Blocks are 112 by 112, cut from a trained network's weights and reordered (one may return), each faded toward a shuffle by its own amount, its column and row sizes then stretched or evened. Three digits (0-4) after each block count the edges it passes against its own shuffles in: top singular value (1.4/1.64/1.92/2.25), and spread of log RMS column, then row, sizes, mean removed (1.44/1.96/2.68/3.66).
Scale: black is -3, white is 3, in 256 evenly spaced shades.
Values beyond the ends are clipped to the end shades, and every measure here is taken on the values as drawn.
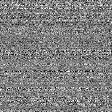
1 0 4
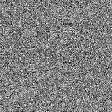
3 0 0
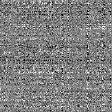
2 4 3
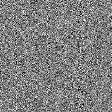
3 2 0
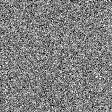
0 0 0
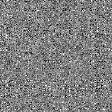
1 2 3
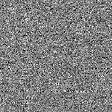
2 0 2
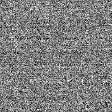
0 2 1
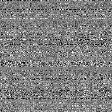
1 2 4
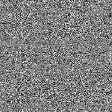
3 1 3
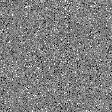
0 2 0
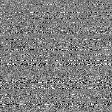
0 0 4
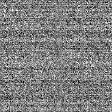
3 3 0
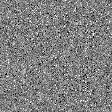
1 1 0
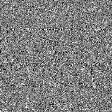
0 1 2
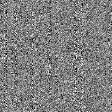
1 3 0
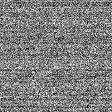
2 2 0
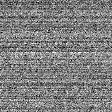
4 1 2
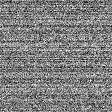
4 0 1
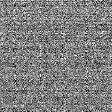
2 3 1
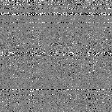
3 2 4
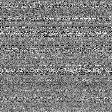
2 0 4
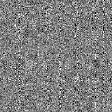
3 3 2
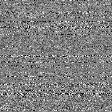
0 0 4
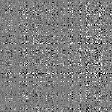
2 4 4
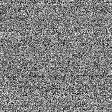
0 0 2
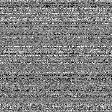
4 1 4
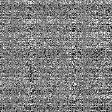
4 4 0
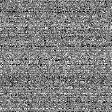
3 2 3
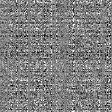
3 4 2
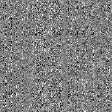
0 4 2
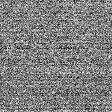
2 1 2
